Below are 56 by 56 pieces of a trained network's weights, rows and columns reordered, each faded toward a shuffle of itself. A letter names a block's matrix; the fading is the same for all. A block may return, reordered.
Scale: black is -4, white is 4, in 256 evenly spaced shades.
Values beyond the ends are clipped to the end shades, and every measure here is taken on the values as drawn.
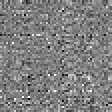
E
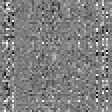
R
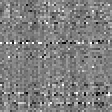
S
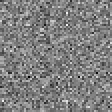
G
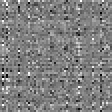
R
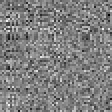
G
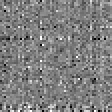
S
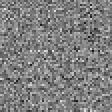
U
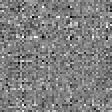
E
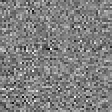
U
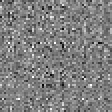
E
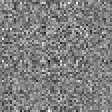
G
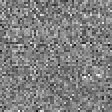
U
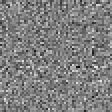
G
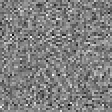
U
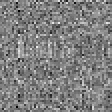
G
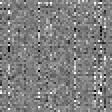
R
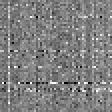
S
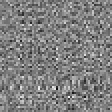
G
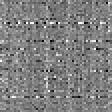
S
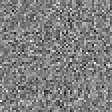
U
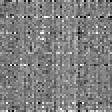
S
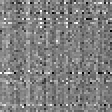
S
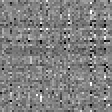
R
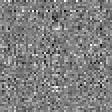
E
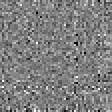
E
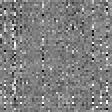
R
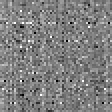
S
